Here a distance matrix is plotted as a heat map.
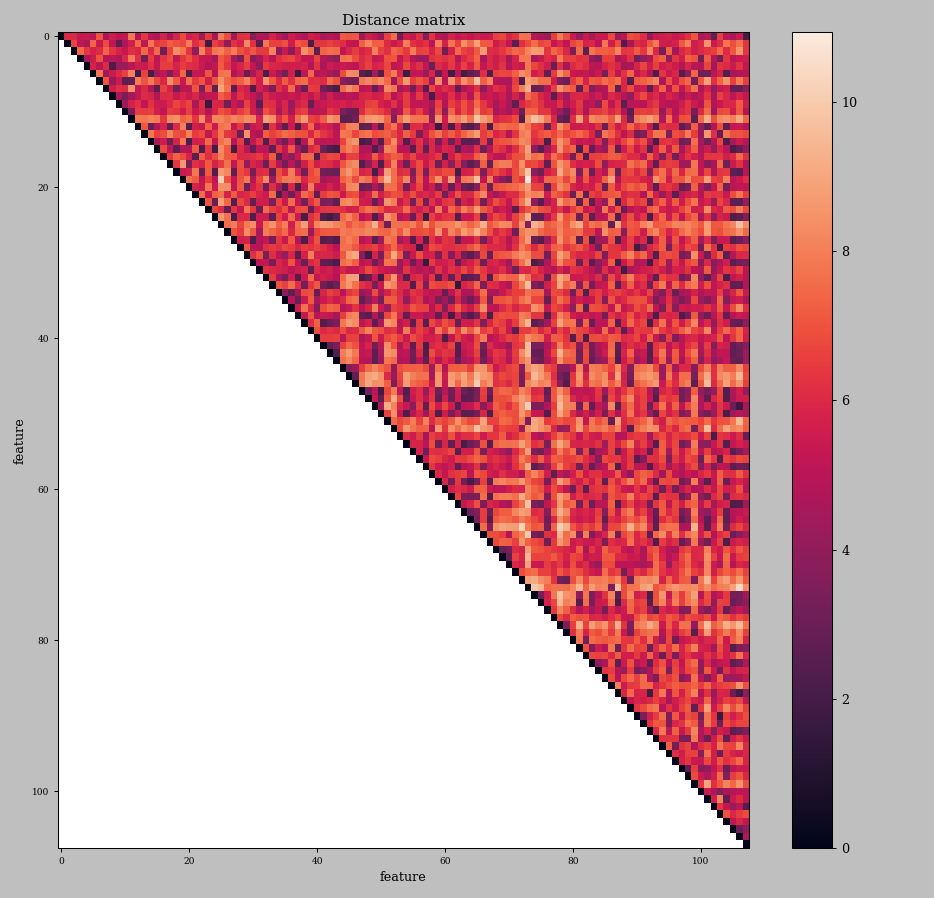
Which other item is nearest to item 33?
62
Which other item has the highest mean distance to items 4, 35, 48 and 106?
73
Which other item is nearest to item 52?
89
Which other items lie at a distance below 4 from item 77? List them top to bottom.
4, 8, 58
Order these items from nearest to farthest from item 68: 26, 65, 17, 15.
26, 15, 17, 65
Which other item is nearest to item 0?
107
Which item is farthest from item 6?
65
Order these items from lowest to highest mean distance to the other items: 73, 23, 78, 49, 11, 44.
49, 23, 44, 11, 78, 73
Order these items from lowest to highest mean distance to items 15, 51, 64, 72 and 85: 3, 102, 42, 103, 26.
102, 42, 3, 103, 26
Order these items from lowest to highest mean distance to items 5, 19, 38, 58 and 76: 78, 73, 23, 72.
23, 72, 78, 73
